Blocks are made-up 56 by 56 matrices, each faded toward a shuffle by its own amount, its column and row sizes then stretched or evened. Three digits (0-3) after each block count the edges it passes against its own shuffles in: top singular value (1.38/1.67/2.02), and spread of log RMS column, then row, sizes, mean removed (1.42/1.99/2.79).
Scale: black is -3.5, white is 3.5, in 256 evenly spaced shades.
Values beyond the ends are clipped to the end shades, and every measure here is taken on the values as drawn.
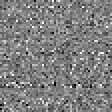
2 0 2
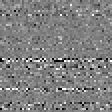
3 0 3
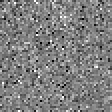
0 1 1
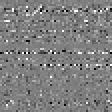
1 1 3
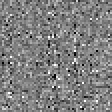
0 2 1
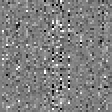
0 3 0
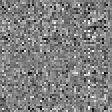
2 2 2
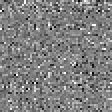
1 0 2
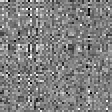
3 2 1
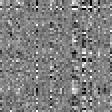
3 3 1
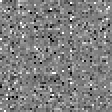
0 1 0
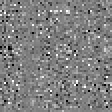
0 2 1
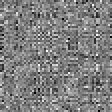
3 2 0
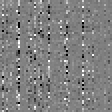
1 3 0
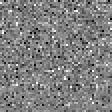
0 0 1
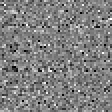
1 0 2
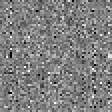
1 2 1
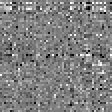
3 1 2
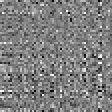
3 2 2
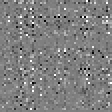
2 2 2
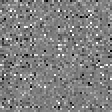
2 1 2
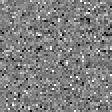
1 0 0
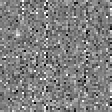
2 2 0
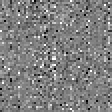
1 2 1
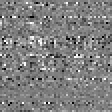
2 0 3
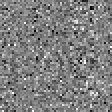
2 1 0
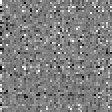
2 2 1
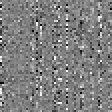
0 3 0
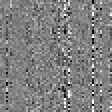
3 3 0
